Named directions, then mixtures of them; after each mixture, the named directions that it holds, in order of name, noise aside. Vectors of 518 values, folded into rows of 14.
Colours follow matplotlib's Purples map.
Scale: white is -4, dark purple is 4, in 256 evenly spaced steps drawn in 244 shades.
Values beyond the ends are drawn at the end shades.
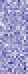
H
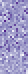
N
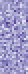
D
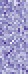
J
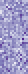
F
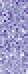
N.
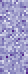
D, N.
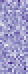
H.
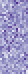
J, N.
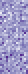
F, N.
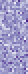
D, H.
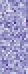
D, J.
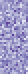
D.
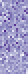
N.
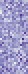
F.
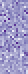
N.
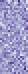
H, J.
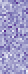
J, N.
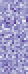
D.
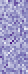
J.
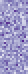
D, H.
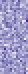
D, H.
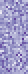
D, F.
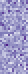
H.
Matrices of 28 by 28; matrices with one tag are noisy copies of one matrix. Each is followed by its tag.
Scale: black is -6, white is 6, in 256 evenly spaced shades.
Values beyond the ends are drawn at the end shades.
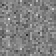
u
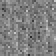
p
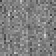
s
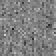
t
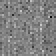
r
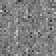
p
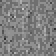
s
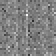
p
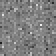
r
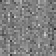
s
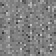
u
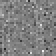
r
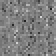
p
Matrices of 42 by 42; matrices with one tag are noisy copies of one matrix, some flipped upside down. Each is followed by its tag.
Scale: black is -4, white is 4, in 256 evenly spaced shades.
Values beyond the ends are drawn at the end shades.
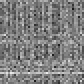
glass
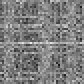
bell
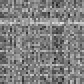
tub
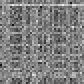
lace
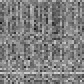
glass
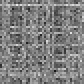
lace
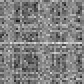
bell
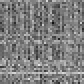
glass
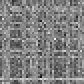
lace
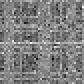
bell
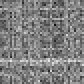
tub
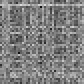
lace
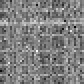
tub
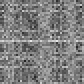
bell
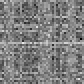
bell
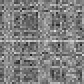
bell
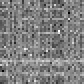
tub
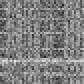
tub
